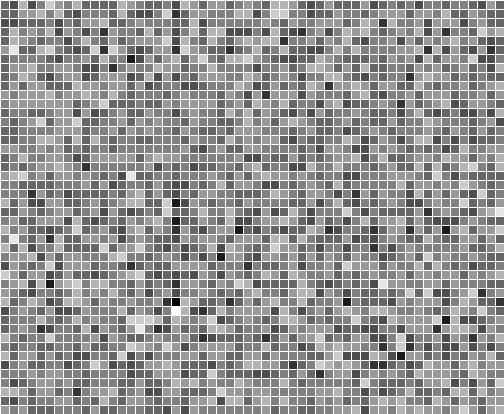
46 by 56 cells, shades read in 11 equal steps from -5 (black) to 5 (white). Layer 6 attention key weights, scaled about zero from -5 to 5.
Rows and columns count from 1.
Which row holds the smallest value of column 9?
44
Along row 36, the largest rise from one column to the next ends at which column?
51
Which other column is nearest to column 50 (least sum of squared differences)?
27
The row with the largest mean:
36
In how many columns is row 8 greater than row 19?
22
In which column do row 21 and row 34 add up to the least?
20
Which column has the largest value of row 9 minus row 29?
25
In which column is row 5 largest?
19
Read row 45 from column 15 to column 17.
1 1 0
